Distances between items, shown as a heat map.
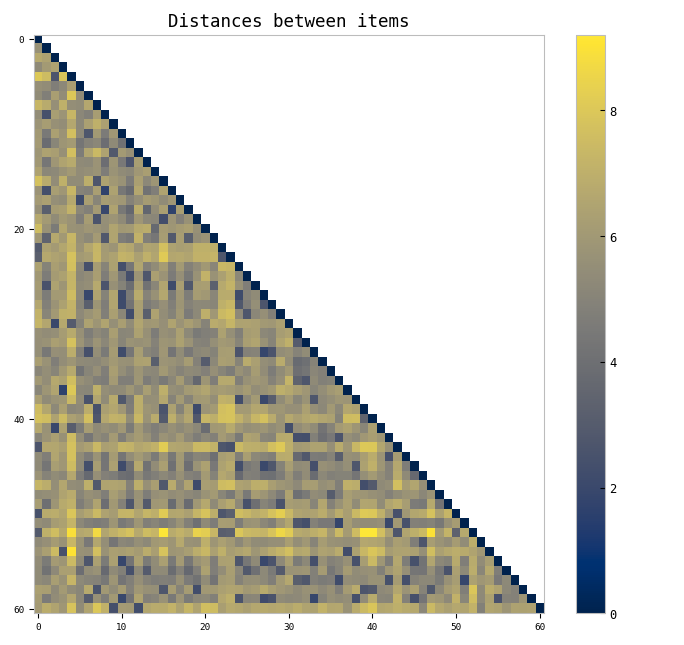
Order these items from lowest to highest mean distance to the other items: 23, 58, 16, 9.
16, 58, 9, 23
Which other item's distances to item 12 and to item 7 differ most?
60
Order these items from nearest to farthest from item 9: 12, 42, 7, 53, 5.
12, 53, 5, 42, 7
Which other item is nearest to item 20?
34
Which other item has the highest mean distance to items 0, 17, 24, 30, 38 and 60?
40
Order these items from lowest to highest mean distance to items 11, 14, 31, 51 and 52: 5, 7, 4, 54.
5, 7, 54, 4
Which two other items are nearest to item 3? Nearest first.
37, 54
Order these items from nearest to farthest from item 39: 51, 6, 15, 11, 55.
15, 11, 51, 55, 6
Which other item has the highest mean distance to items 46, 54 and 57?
4
